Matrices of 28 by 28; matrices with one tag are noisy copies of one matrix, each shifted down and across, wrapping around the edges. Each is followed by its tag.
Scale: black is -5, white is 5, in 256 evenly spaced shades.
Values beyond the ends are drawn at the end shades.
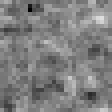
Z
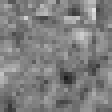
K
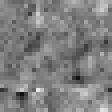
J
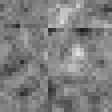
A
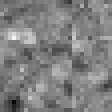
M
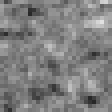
Z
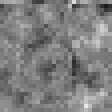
A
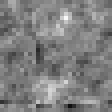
A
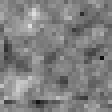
A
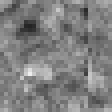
M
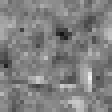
K
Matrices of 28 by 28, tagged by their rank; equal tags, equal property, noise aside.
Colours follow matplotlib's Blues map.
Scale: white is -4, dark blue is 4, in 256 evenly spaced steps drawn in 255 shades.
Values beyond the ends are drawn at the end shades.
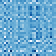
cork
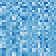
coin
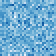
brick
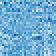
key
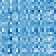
cork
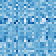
cork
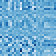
cork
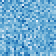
brick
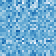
coin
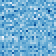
key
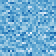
key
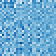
coin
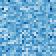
brick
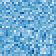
brick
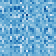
coin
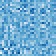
coin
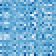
cork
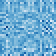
coin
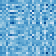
cork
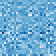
coin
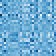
cork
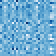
cork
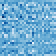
coin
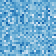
brick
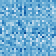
key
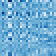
cork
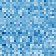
key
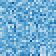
key
